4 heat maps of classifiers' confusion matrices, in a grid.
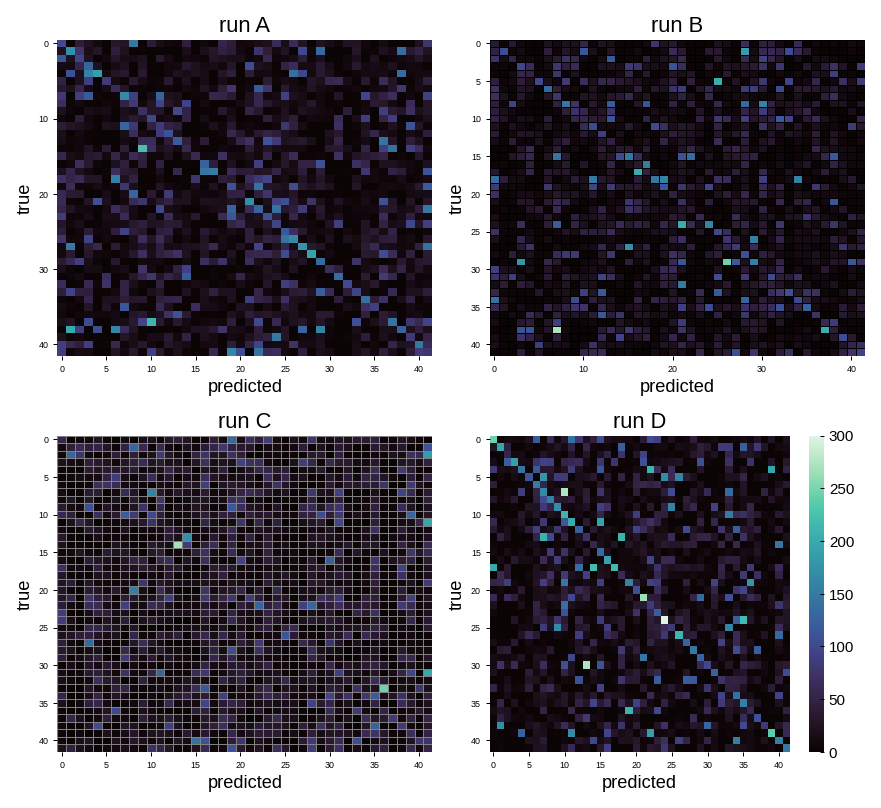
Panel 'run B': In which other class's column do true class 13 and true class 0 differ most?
18
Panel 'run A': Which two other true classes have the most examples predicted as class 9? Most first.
14, 37
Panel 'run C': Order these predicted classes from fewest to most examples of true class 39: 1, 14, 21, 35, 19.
1, 21, 14, 19, 35
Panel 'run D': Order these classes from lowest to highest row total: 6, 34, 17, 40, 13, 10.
6, 34, 40, 10, 13, 17
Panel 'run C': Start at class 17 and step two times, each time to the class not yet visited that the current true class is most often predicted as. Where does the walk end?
35
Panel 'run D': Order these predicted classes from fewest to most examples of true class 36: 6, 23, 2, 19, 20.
6, 2, 20, 23, 19
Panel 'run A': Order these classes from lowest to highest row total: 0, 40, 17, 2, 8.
2, 8, 0, 40, 17
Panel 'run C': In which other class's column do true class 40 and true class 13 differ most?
14
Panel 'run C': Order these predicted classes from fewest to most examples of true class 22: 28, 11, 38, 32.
32, 11, 38, 28
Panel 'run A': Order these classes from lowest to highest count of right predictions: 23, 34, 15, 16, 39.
15, 39, 23, 16, 34
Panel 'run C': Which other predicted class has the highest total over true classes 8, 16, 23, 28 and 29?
19
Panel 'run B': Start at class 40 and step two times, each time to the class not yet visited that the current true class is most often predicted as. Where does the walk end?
25
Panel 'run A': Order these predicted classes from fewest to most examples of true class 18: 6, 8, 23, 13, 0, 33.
13, 33, 8, 0, 23, 6
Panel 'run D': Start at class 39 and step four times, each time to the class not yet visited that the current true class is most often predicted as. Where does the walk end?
15
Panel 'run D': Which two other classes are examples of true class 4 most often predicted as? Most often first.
22, 39
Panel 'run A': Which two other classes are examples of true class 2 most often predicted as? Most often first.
0, 23
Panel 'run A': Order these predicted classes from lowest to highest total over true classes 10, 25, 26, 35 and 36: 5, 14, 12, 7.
5, 14, 12, 7
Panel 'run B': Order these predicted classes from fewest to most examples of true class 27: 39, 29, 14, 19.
19, 14, 29, 39
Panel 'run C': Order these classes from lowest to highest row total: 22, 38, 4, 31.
4, 38, 31, 22
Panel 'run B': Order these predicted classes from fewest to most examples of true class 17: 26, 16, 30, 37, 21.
26, 21, 37, 30, 16
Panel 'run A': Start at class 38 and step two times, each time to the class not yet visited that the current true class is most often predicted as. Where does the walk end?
29
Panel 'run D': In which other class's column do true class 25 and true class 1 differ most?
9
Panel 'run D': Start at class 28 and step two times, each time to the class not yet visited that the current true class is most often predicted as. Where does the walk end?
13
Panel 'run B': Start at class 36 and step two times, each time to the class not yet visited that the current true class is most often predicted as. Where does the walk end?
28
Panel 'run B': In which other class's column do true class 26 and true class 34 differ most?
29
